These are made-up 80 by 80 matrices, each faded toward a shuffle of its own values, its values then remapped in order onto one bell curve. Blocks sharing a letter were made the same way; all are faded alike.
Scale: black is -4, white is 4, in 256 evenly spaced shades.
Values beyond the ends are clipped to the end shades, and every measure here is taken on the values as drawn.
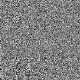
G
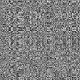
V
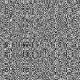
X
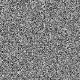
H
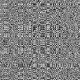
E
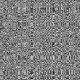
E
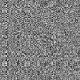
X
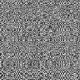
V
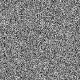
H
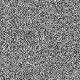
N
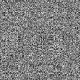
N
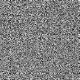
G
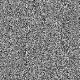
H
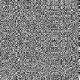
X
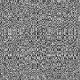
V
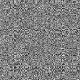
V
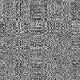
V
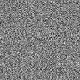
N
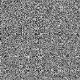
G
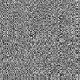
X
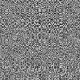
V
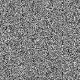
H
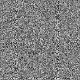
G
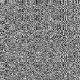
X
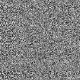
G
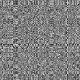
E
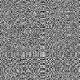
V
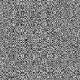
X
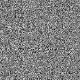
G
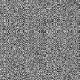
X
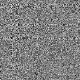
G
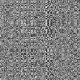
X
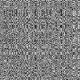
X
